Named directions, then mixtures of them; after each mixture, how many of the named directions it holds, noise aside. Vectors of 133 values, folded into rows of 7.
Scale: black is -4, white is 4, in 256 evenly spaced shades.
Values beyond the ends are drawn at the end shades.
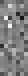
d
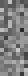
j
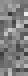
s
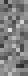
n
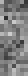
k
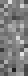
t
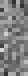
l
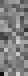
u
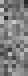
three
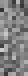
one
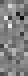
one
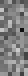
one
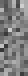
one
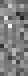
one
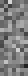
three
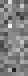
three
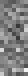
four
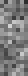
three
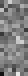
two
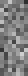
three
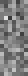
four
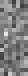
two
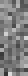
two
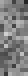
four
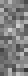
four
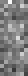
one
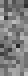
two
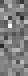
two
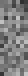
four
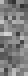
two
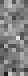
four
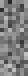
three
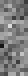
four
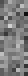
four
